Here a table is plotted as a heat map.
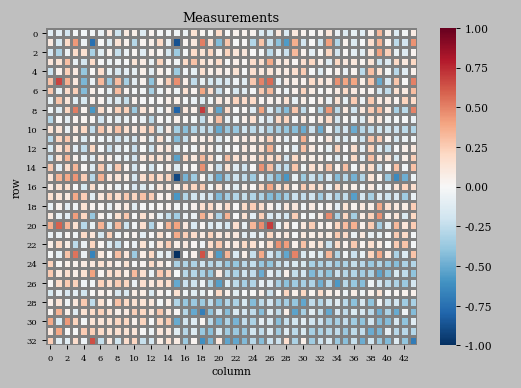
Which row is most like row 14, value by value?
6
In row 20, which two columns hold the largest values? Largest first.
26, 1
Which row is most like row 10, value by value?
28
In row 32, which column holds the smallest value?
43
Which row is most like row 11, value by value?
4
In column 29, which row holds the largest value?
23
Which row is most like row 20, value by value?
5
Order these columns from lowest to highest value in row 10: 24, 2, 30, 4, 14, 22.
30, 22, 24, 2, 14, 4
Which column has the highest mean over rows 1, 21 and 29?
13
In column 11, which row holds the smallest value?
32
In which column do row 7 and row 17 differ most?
36
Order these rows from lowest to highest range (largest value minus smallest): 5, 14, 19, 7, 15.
7, 14, 19, 5, 15
